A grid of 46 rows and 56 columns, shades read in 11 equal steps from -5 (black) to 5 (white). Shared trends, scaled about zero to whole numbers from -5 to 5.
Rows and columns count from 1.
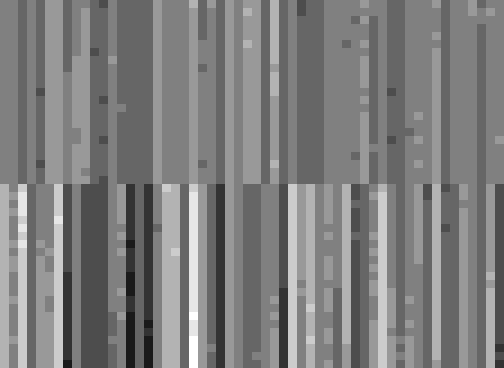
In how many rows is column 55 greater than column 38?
24
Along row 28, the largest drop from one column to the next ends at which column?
8
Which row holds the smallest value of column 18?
29
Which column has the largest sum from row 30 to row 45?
22
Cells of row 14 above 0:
11
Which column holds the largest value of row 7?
31
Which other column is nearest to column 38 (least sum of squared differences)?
13
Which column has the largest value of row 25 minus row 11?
3
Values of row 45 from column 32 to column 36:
-3 3 0 2 0
